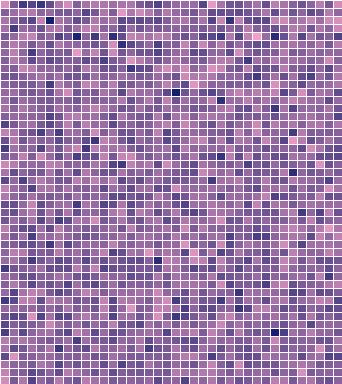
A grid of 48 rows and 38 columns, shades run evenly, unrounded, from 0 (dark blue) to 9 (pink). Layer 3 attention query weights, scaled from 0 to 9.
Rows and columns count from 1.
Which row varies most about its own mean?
5
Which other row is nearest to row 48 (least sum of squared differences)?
43
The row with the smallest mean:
34
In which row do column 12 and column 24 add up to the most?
1
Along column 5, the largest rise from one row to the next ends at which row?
20
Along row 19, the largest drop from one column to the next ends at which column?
10
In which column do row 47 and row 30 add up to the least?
4
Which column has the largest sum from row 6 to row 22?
21
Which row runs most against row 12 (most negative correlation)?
9
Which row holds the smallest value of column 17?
44
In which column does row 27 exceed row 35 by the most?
37
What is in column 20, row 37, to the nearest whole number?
5
